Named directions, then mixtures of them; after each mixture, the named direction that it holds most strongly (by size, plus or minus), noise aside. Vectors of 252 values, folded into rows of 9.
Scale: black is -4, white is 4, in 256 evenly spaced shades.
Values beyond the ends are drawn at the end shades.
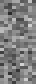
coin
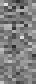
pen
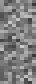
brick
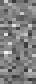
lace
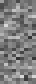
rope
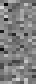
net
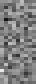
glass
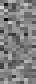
net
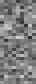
rope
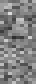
coin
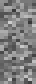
brick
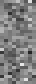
coin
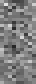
pen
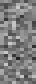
rope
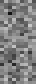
coin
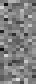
net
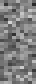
brick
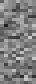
rope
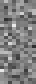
glass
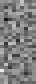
glass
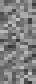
brick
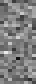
lace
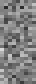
glass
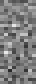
lace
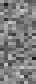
rope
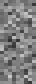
brick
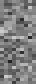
coin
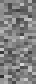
coin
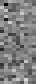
net
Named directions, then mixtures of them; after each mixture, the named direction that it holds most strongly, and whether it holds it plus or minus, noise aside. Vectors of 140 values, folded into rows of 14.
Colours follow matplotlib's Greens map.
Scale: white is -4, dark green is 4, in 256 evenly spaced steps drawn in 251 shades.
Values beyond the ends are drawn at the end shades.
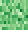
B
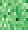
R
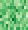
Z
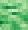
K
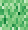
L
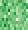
R, minus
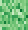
B, plus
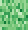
B, plus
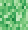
Z, plus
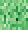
R, plus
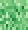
Z, plus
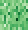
R, plus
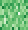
L, minus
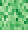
R, plus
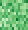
R, plus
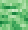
K, plus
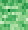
K, minus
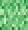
L, minus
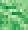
K, plus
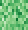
R, plus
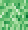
Z, minus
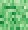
Z, plus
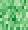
Z, plus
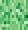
B, plus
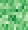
Z, plus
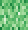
L, minus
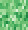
Z, minus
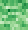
K, minus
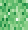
R, minus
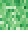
Z, minus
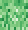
Z, minus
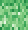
L, minus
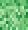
Z, minus
